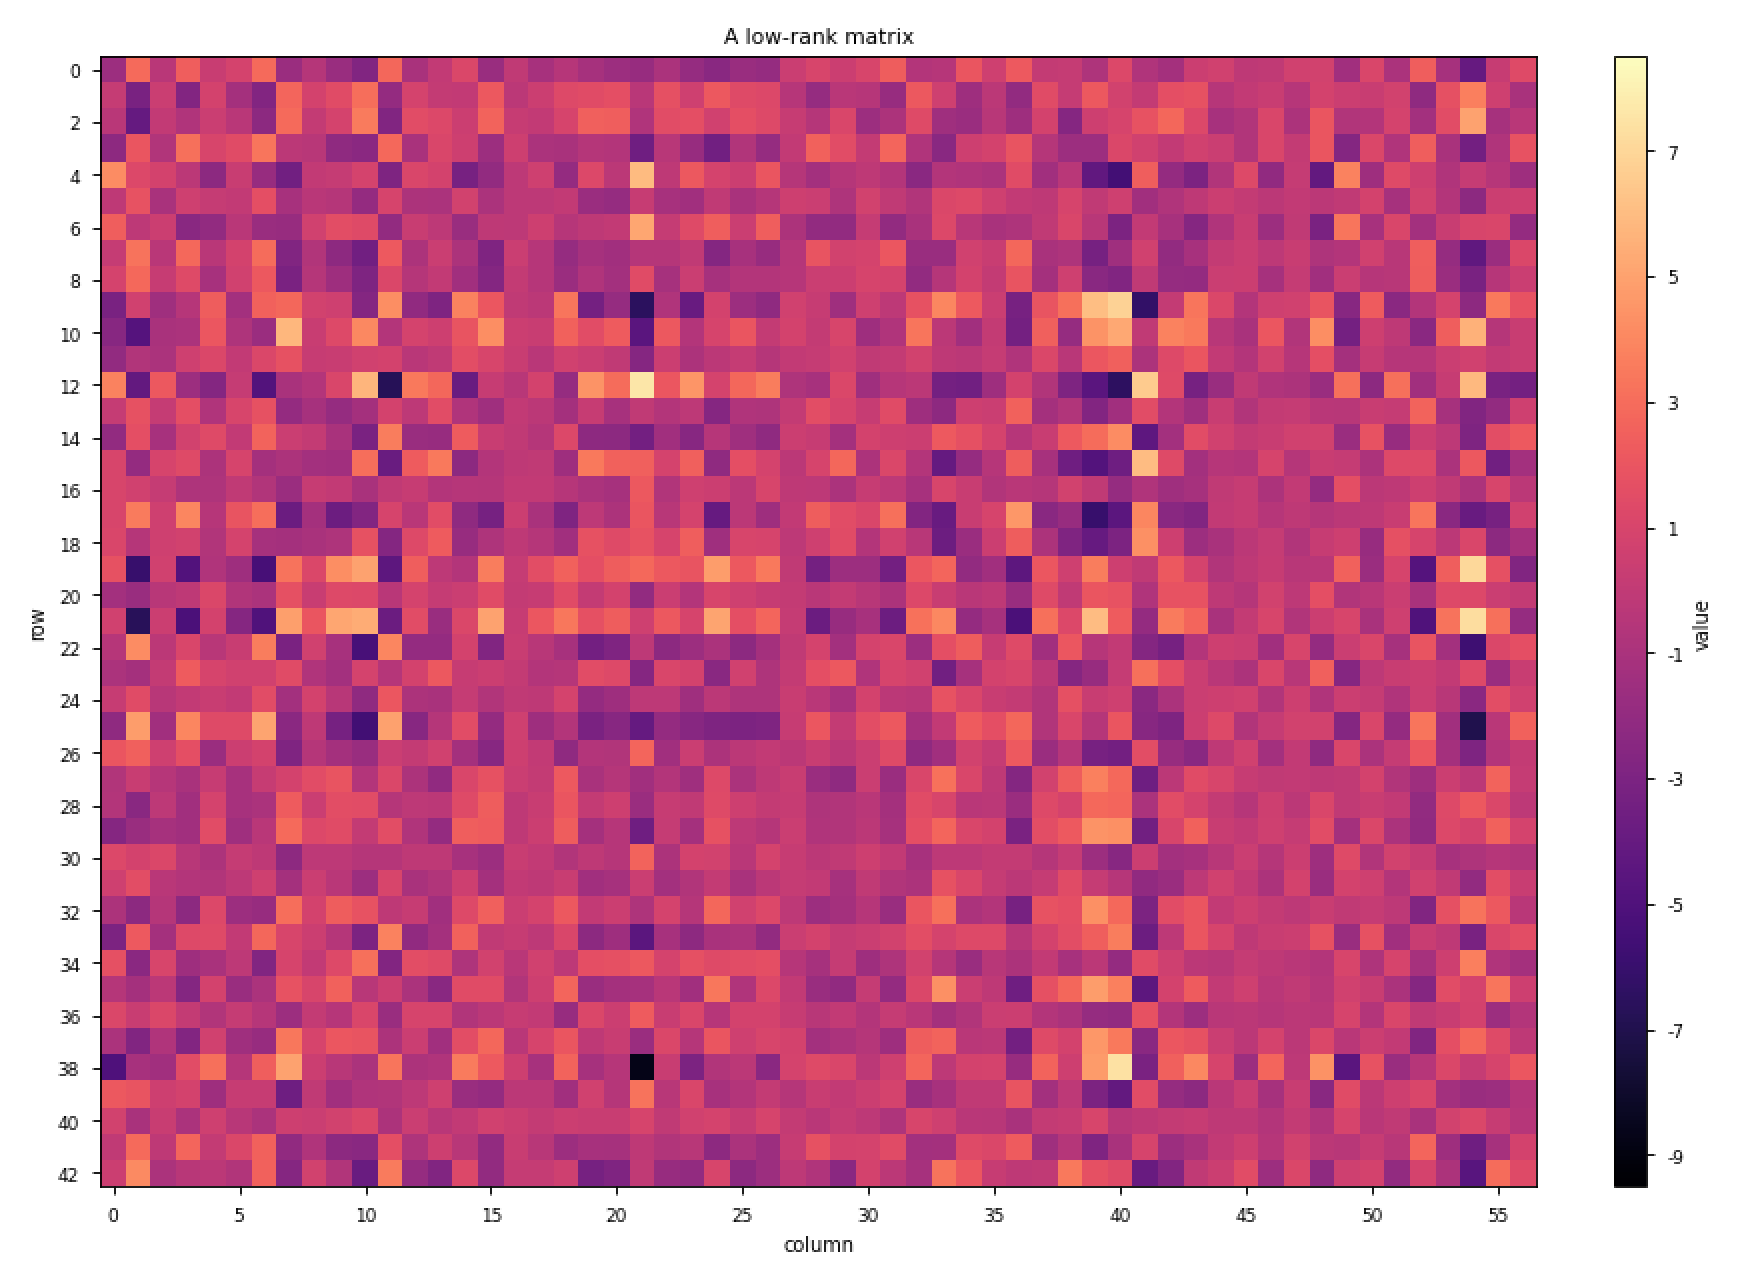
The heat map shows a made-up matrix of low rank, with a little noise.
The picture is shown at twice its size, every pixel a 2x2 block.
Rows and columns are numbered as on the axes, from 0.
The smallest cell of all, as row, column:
38, 21
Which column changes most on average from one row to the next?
54
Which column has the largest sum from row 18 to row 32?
39
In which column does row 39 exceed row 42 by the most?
41
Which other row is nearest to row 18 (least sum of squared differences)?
15
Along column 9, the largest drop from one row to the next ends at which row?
22
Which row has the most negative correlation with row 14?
12
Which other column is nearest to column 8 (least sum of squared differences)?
17
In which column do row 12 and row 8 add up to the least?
40
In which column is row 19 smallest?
1
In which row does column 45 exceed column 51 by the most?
42
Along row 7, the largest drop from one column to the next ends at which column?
7
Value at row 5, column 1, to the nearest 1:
2
